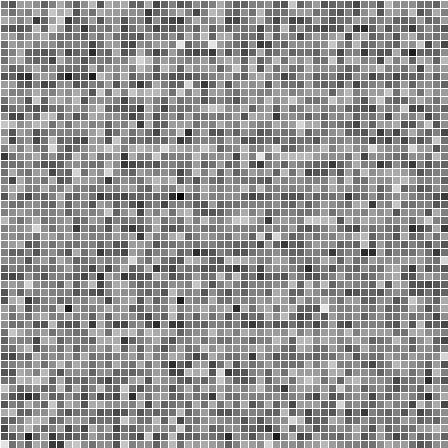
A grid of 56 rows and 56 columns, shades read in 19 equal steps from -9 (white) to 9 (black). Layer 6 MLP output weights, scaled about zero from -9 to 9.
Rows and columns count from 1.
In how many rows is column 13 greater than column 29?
25
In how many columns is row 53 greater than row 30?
29
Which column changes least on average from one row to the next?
11
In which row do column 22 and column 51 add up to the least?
23
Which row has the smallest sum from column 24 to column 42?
28
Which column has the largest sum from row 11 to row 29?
18
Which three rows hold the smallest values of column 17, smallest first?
33, 12, 42
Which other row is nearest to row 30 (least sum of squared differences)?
44
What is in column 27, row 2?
-4
